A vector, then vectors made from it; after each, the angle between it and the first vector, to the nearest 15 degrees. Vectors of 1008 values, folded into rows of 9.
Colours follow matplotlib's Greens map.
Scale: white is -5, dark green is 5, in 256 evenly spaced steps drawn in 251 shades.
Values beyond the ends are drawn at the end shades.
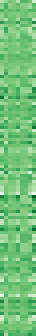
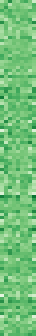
30 degrees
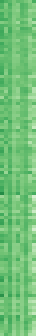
135 degrees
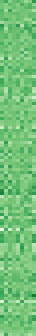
135 degrees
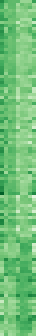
135 degrees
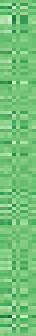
105 degrees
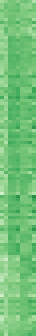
45 degrees
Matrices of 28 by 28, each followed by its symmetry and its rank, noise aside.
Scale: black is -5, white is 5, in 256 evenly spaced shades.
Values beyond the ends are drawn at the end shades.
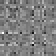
no symmetry, rank two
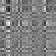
no symmetry, rank one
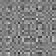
antisymmetric, rank two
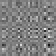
no symmetry, rank two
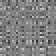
antisymmetric, rank two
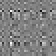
no symmetry, rank two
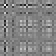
symmetric, rank one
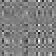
no symmetry, rank one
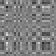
symmetric, rank one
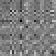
symmetric, rank two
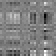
no symmetry, rank one
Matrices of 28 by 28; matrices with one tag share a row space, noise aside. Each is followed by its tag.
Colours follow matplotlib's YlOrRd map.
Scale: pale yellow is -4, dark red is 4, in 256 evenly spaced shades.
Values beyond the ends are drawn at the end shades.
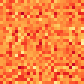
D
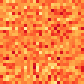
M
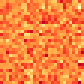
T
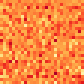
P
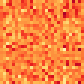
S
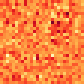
M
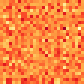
S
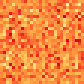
S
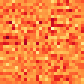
M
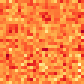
T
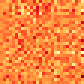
D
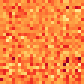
S
